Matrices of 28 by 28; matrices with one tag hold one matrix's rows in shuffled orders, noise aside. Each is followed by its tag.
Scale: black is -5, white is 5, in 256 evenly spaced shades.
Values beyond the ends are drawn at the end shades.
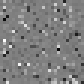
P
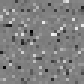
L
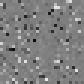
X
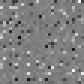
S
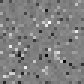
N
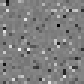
P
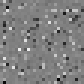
P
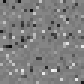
L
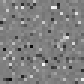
L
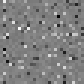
P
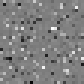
L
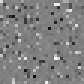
X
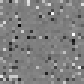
S
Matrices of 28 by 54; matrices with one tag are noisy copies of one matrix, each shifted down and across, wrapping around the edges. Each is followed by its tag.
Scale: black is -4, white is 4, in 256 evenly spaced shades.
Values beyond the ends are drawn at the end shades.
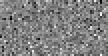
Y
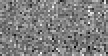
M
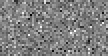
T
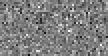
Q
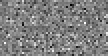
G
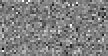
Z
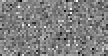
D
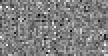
D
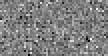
D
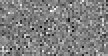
T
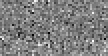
M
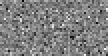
G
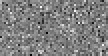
Q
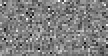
Z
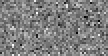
G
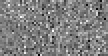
Q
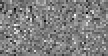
M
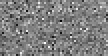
Z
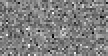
G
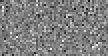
T
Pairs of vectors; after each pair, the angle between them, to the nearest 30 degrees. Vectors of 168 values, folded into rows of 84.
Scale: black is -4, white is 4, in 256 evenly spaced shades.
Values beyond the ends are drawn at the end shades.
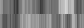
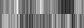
150 degrees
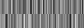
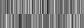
120 degrees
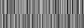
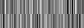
60 degrees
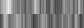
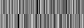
90 degrees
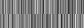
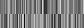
120 degrees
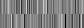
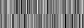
30 degrees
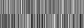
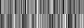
120 degrees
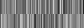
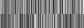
150 degrees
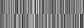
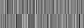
120 degrees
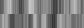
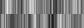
30 degrees
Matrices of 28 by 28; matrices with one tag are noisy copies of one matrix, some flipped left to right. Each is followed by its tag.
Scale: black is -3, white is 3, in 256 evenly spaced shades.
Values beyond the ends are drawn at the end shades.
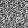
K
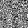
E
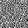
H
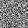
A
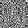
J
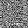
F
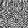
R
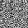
R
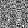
E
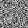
K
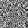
A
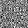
H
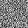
H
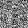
E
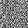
H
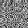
R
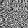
R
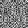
J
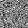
K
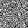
A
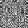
J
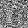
E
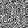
J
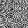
R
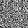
R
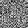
J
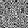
J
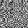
R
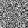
A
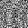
E
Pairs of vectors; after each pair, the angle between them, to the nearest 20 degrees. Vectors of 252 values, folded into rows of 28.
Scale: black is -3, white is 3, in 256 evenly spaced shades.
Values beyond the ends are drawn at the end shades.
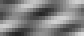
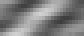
140 degrees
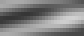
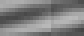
20 degrees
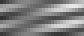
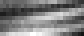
100 degrees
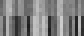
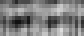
60 degrees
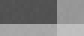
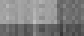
160 degrees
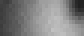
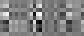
100 degrees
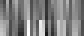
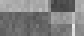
100 degrees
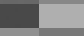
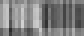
140 degrees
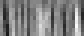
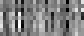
60 degrees
